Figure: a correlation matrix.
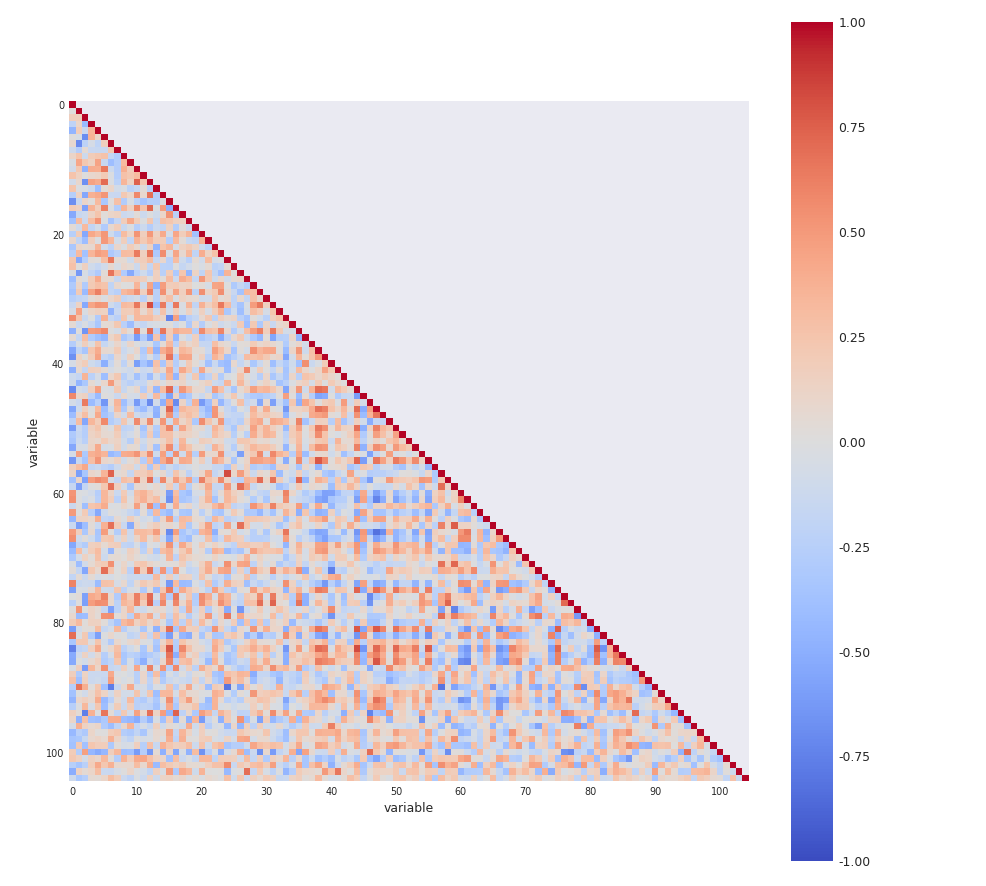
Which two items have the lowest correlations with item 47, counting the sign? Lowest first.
66, 61
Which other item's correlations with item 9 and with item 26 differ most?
65
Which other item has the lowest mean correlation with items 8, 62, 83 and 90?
6
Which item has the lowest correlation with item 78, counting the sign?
59
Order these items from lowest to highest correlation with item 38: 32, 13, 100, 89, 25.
13, 25, 89, 100, 32
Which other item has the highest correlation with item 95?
100
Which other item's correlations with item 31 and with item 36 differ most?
12
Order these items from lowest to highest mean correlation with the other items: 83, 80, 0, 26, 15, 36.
0, 36, 80, 26, 83, 15
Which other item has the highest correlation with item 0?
82
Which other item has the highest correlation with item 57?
24
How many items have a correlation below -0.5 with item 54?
4
